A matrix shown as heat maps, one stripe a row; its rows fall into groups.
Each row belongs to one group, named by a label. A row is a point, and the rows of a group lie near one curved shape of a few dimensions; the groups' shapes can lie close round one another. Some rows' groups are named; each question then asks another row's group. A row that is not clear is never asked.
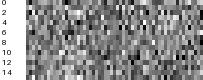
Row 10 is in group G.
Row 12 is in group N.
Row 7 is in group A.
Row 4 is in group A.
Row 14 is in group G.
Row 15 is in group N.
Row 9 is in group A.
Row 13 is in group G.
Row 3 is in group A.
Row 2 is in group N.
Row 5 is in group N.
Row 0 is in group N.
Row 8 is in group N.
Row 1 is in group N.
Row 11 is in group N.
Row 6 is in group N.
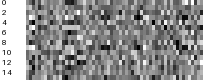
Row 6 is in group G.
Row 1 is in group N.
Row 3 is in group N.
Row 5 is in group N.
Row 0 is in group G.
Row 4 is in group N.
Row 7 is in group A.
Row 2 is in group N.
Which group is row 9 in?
N
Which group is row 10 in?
A
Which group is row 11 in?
G
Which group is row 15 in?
N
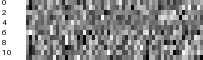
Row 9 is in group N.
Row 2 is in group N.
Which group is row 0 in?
G
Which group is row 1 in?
N
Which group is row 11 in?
N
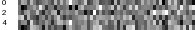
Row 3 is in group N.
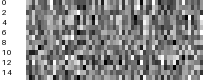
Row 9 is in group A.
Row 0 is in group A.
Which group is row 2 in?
N
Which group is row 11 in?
A
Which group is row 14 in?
N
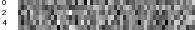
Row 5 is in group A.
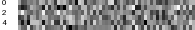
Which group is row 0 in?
G
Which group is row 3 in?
N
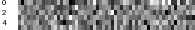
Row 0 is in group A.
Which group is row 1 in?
N
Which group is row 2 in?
G
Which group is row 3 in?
A
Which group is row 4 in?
N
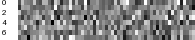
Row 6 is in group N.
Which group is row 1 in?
A
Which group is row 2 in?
N
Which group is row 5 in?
N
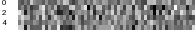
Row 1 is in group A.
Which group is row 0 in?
A
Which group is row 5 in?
N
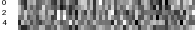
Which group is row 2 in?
G
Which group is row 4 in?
N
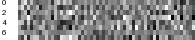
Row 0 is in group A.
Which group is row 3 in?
A
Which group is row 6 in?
N
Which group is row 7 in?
N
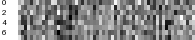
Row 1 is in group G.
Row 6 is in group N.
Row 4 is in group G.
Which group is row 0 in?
G
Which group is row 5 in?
N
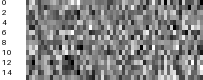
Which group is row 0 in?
N
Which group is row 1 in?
N
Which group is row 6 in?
G
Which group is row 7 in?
A
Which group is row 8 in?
A
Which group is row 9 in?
A
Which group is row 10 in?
N
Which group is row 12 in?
N
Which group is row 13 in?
G
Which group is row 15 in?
A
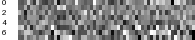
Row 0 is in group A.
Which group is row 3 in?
N
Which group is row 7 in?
N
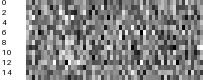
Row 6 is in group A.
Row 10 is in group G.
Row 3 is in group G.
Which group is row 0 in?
N
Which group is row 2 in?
G
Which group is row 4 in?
N
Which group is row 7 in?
G
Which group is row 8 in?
G
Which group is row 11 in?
G
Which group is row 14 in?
N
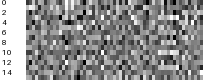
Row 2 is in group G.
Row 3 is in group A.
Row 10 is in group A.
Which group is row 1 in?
N
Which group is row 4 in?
G
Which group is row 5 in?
G
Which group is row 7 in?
G
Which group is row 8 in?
N
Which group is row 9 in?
N
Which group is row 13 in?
A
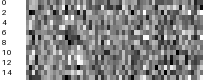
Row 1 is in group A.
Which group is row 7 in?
G
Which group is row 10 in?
N
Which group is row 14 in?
N
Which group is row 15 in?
N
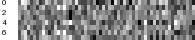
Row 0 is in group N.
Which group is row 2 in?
A
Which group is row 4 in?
N
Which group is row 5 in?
A
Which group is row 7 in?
N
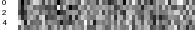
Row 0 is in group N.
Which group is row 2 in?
N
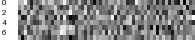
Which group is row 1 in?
G
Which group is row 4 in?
A
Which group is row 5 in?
N
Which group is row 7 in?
A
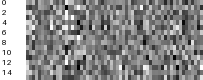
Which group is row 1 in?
N
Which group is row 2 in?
N
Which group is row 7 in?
N
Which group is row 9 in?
N
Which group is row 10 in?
A
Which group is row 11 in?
G
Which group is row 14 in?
N
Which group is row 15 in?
G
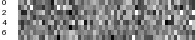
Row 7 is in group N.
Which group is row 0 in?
A
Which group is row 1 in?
A
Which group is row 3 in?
A
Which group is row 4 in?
G
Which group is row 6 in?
A
